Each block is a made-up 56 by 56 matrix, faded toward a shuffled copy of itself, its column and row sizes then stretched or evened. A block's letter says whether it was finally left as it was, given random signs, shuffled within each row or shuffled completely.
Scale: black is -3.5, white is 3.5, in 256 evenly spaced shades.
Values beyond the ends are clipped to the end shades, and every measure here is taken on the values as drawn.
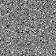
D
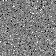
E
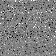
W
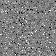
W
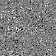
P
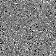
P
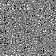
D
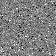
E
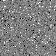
W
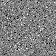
E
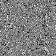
P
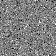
E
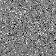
W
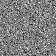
E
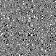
D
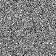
W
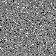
W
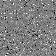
W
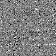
P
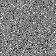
W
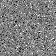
E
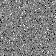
E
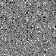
D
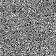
E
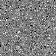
D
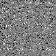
P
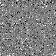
W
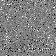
W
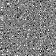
D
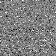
W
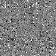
P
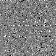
P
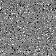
P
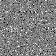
W
